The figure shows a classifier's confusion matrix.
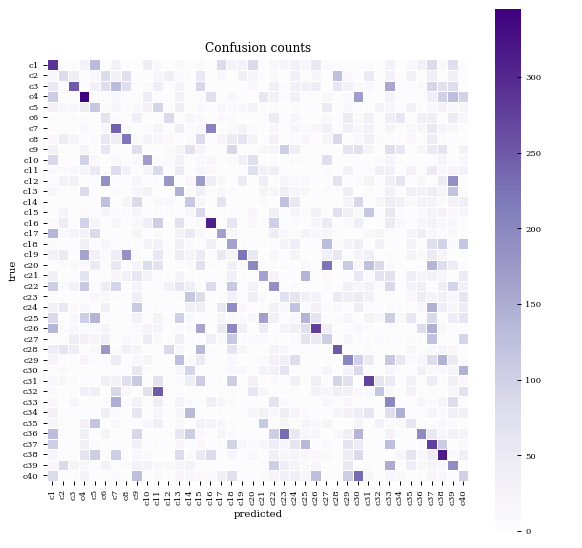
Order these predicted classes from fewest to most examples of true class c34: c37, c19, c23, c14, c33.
c19, c37, c23, c33, c14
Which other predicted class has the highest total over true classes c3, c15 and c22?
c33
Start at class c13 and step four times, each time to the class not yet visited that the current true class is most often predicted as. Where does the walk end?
c16
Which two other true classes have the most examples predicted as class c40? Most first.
c30, c18
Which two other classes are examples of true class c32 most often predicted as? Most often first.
c11, c7
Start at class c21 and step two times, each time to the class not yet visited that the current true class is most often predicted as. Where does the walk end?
c5
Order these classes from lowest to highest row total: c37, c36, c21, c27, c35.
c35, c27, c21, c37, c36
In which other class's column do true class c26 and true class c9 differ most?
c15
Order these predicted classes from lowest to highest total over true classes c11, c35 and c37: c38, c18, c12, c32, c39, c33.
c12, c39, c32, c18, c38, c33
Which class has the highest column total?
c37
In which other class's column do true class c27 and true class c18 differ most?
c38
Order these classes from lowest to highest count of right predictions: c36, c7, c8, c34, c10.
c34, c10, c36, c8, c7
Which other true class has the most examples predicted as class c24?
c29
